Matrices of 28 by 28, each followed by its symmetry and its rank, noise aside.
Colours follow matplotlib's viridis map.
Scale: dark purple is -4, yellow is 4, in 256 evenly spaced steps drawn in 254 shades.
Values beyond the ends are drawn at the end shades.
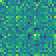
symmetric, rank four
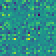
antisymmetric, rank four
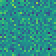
no symmetry, rank four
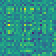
symmetric, rank three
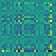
no symmetry, rank two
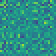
symmetric, rank three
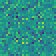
symmetric, rank four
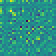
symmetric, rank four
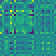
symmetric, rank two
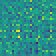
no symmetry, rank four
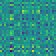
no symmetry, rank two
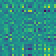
no symmetry, rank two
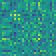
symmetric, rank three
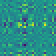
antisymmetric, rank two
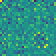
symmetric, rank four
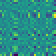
antisymmetric, rank two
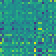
no symmetry, rank three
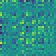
symmetric, rank two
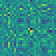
no symmetry, rank four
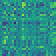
antisymmetric, rank four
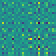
no symmetry, rank two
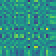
antisymmetric, rank two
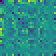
symmetric, rank three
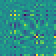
symmetric, rank two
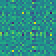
antisymmetric, rank four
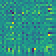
symmetric, rank four
